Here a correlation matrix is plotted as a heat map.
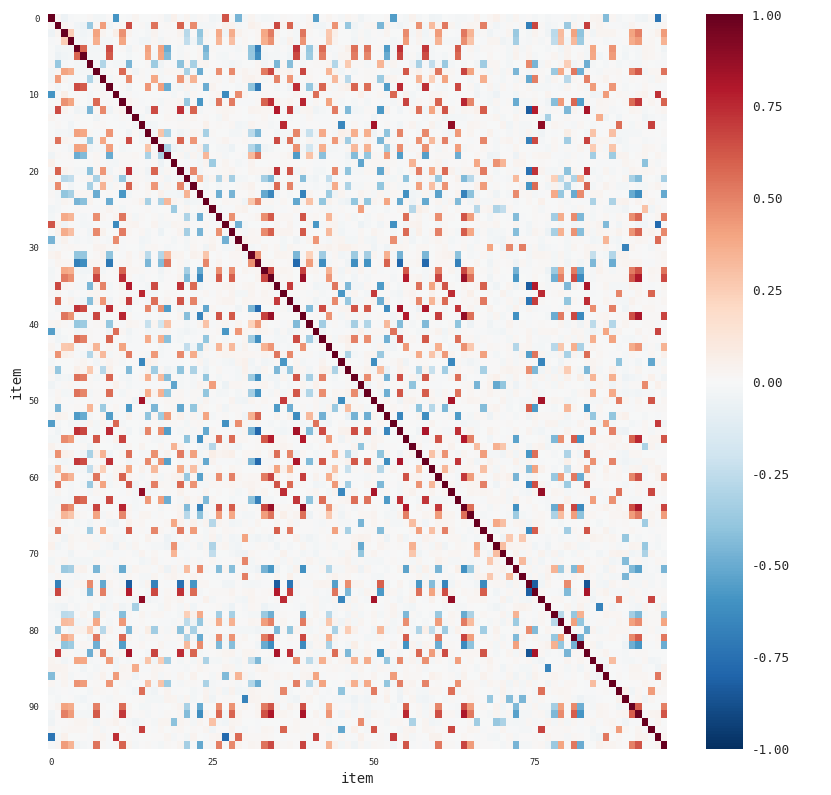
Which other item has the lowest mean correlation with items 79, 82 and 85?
77
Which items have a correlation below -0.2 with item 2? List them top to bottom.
21, 23, 72, 78, 82
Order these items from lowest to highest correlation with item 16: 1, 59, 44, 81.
81, 59, 44, 1
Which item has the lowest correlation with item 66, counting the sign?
48
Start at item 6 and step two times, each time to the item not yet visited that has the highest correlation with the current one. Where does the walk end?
51
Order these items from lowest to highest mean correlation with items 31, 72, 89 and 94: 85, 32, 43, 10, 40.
43, 85, 40, 32, 10
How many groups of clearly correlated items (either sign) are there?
8
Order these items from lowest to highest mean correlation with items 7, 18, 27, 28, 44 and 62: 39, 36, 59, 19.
19, 59, 36, 39
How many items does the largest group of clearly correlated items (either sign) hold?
24
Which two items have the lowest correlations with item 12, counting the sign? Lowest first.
74, 51
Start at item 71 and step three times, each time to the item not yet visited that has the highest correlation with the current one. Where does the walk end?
68
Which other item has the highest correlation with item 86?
94
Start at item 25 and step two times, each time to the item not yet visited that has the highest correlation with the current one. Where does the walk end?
92
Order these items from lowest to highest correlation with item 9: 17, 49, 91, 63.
91, 17, 49, 63
